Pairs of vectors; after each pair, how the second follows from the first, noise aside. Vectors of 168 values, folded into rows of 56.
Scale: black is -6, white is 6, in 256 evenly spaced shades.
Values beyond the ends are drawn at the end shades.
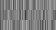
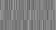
reversed, negated, shrunk.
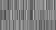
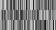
wrapped around, negated, scaled up.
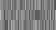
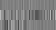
partly zeroed.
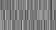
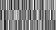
reversed, scaled up.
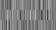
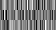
wrapped around, scaled up.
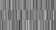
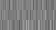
shrunk.
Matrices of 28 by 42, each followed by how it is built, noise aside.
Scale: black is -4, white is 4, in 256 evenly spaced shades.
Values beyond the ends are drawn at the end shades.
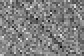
Toeplitz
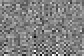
low rank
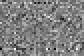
uneven rows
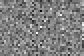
uneven columns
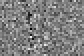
uneven columns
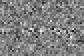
uneven rows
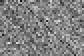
Toeplitz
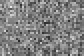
blocks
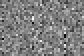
uneven columns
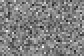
noise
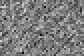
Hankel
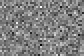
low rank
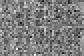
blocks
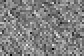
Toeplitz
